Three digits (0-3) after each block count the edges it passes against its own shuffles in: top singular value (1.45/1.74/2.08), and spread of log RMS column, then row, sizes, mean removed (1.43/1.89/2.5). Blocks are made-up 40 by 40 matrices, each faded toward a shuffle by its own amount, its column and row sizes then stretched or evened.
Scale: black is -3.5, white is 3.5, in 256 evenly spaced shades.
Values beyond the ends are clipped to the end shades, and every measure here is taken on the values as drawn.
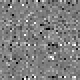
2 0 1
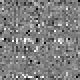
2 1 2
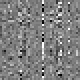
2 3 0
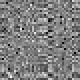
3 1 0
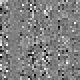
1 3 0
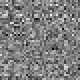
2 1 1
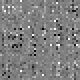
1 2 1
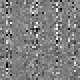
1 3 0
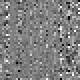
1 3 0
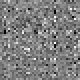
0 2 2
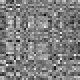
3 2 1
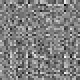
3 2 2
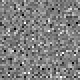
1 0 1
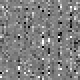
0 3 0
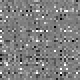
2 2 2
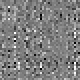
2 3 1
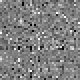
1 1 1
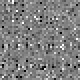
1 0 1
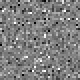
1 1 1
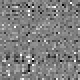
2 1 2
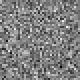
1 0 0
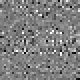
2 0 2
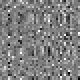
3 3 0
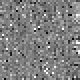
1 1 0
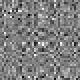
3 1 2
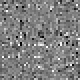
1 1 1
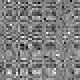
3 1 1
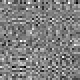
3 0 2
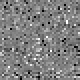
2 0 0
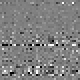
3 1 3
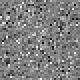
0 0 0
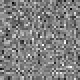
2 0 0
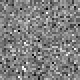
0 0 0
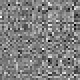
3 2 1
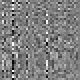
3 3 0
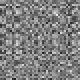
3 1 2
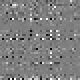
2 2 3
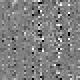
0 3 1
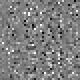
1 2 0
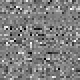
1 0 3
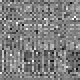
3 0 2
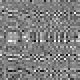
3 0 3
